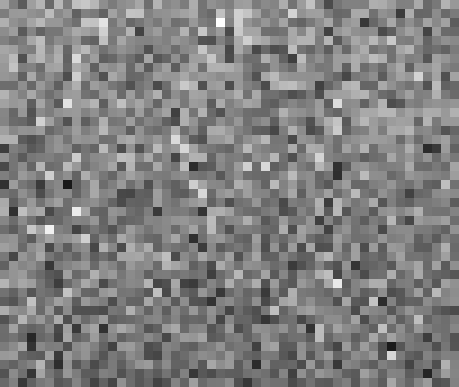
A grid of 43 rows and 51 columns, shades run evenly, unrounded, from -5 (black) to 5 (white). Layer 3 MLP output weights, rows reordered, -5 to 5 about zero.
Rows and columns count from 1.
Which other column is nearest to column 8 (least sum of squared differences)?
13
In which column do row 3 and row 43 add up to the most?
25
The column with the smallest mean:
48
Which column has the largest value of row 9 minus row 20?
9
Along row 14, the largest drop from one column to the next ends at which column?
39
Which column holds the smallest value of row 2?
45
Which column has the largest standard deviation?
38
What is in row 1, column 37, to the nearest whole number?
-2
